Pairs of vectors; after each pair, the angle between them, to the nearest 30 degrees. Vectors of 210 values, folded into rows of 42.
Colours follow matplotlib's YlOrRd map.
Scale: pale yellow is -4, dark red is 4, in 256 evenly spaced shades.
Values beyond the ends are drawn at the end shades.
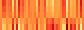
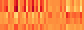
90 degrees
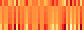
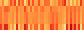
150 degrees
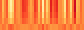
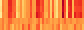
120 degrees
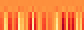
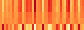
90 degrees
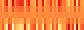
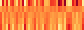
60 degrees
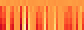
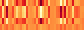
90 degrees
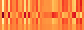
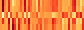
150 degrees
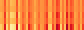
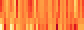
60 degrees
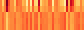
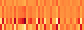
90 degrees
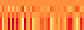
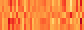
60 degrees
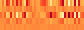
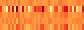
90 degrees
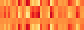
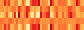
150 degrees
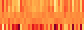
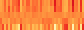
150 degrees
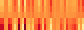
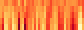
60 degrees
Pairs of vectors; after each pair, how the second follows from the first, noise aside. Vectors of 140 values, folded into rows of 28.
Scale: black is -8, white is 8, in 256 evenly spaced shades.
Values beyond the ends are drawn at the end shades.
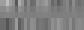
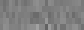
wrapped around, shrunk.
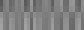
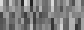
negated, scaled up.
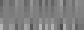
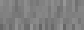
negated, shrunk.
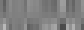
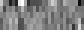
reversed, negated, scaled up.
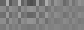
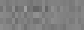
wrapped around, shrunk.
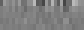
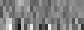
reversed, scaled up.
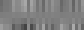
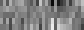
reversed, scaled up.
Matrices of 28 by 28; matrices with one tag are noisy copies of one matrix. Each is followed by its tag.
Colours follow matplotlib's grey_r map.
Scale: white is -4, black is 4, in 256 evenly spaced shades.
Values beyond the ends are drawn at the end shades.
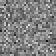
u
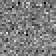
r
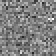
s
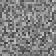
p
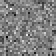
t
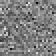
t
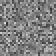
u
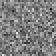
p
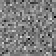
p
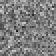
t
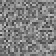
u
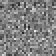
r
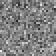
r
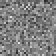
r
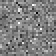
s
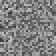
t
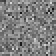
s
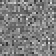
s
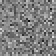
p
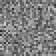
u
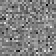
s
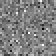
r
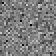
u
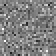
u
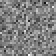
r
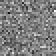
s
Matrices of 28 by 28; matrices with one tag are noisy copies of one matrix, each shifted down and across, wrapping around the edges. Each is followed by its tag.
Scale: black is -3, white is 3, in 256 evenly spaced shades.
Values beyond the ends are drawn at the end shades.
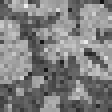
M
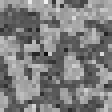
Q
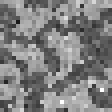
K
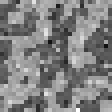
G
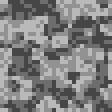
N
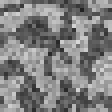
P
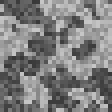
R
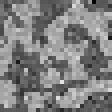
P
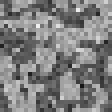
Q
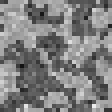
K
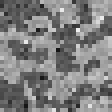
K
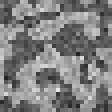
P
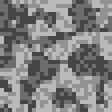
P
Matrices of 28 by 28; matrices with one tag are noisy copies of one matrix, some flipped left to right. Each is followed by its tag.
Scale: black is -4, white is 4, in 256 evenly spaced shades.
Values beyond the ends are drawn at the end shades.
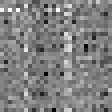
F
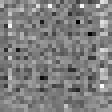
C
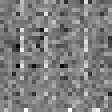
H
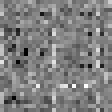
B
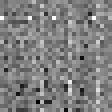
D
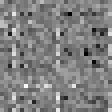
B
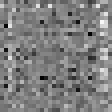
C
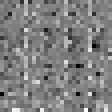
H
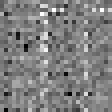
F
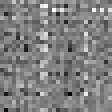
F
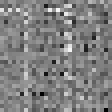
F
